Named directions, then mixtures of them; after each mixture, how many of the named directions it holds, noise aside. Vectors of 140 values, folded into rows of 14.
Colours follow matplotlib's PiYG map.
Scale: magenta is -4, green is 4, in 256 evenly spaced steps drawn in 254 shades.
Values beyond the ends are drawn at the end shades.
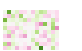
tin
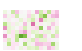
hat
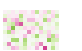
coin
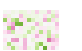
one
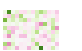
one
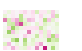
one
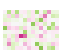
two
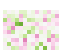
one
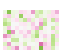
three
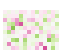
one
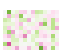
two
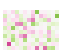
two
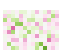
one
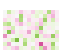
three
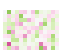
two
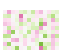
three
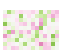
three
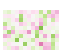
three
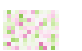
two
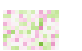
three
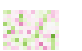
three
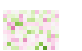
one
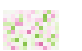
two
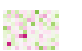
three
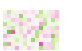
three
